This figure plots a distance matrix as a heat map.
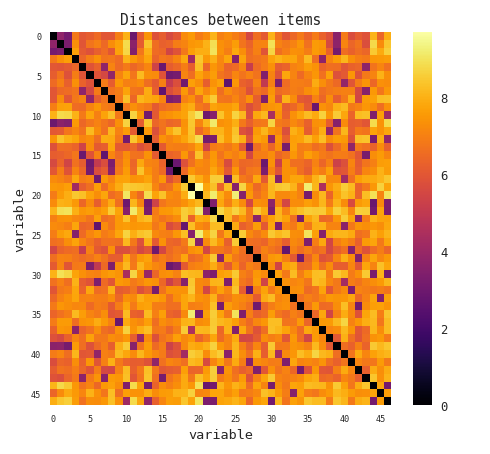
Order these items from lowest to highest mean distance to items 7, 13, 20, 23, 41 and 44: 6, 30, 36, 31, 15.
30, 15, 6, 31, 36
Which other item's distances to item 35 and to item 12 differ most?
20
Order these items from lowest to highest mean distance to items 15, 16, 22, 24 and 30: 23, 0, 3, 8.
8, 0, 3, 23
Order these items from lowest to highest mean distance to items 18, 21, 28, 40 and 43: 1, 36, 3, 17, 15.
15, 17, 1, 3, 36
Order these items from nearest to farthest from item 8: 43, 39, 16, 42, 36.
16, 42, 39, 36, 43
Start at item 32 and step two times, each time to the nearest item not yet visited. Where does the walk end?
14
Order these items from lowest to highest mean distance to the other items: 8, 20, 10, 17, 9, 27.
27, 17, 8, 9, 10, 20
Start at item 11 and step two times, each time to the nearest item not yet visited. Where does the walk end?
2
